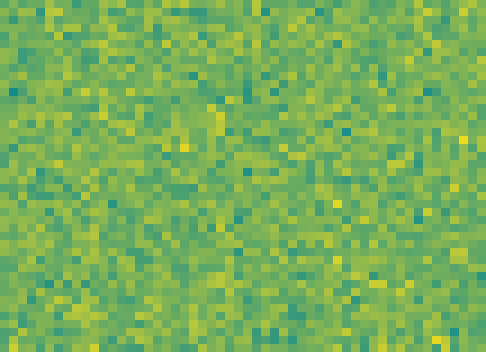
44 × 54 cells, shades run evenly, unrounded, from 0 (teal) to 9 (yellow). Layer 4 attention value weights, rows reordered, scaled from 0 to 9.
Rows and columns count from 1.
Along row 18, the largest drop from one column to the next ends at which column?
53
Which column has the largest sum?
38
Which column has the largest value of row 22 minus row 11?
32
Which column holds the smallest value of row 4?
18
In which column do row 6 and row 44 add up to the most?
11
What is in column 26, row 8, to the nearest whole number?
5
